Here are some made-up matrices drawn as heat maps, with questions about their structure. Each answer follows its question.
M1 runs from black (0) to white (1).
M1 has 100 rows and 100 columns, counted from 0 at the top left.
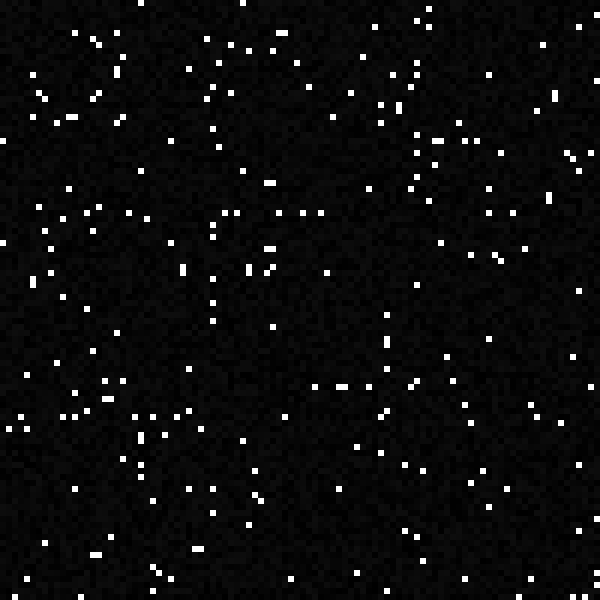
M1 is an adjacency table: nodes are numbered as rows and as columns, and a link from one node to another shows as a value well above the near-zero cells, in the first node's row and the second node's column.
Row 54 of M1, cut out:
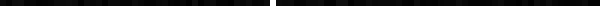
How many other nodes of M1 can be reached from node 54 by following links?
6
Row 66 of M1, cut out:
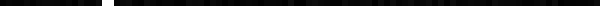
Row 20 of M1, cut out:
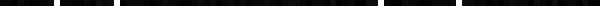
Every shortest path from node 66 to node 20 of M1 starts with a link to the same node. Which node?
node 17
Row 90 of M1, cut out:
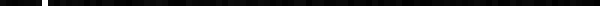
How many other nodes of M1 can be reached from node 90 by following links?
8
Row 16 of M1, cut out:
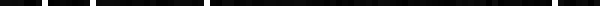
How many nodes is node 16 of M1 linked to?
4
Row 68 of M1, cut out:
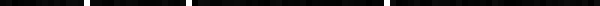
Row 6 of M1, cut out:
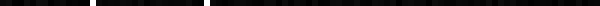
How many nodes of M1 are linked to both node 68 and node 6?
0
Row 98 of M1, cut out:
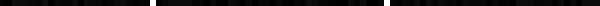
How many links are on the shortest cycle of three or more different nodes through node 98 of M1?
7
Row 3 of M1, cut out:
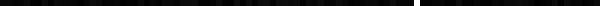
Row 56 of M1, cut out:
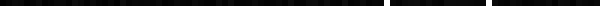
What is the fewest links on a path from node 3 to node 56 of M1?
4
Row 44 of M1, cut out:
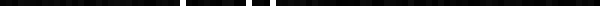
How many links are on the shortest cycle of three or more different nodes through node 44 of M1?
3
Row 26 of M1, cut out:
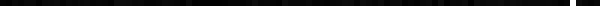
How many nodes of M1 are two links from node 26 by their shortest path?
2
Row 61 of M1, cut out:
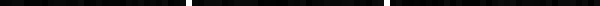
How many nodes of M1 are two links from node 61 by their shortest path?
7
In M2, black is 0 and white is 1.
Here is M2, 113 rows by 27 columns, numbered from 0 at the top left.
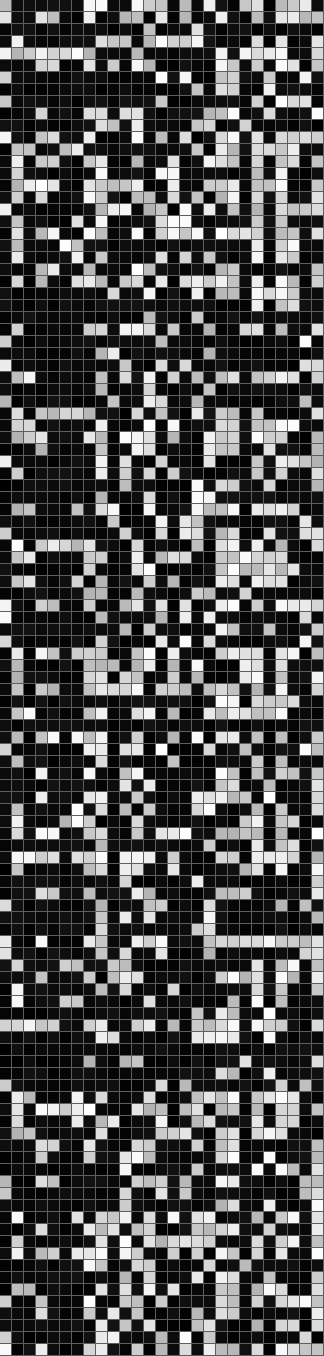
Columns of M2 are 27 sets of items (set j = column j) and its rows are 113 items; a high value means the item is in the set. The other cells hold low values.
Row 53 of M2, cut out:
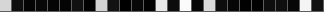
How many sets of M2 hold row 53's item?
6
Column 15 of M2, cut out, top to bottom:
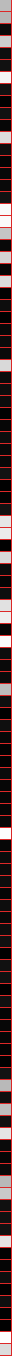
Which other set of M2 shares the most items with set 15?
13
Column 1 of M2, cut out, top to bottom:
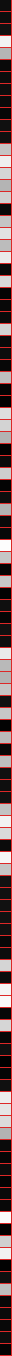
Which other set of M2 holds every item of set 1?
21
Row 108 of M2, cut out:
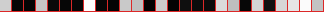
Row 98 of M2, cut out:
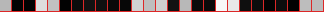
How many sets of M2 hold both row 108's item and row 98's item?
8
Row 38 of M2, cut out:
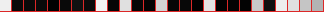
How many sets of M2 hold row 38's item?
10
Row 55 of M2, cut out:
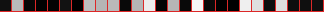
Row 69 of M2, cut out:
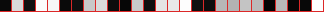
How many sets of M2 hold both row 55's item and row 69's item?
8
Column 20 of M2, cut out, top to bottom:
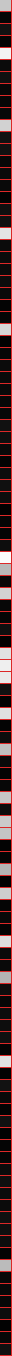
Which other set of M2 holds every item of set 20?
11
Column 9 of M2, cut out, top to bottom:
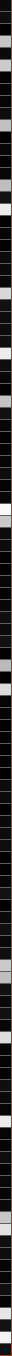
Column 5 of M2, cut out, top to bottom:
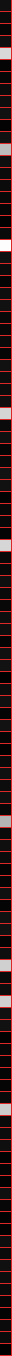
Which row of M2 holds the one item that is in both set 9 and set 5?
80
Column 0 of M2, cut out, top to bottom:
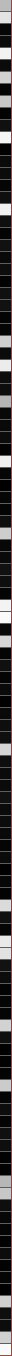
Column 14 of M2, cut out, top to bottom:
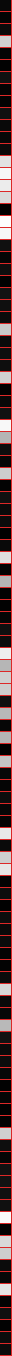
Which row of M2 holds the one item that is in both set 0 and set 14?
85
